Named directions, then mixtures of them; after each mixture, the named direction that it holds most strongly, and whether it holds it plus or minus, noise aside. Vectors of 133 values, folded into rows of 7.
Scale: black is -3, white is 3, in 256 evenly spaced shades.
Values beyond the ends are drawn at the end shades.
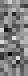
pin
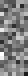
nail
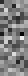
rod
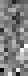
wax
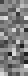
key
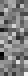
nail, minus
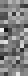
pin, plus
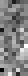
wax, plus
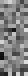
nail, minus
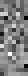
key, minus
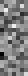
nail, minus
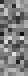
rod, plus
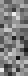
pin, minus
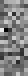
pin, plus
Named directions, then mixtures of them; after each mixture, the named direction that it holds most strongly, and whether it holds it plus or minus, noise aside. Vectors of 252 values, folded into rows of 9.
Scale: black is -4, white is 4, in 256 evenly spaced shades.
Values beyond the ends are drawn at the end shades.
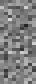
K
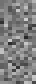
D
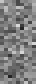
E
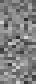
D, minus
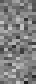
E, minus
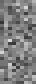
D, plus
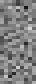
D, minus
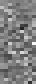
K, plus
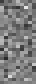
K, plus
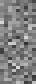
D, minus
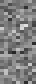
K, minus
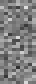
K, plus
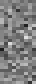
D, minus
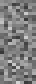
D, minus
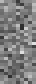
E, plus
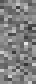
D, plus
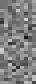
D, plus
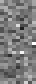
E, plus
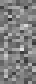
K, minus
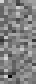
E, plus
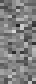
E, minus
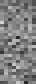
D, minus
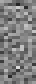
K, minus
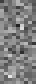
E, minus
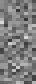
D, minus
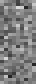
E, plus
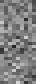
D, minus
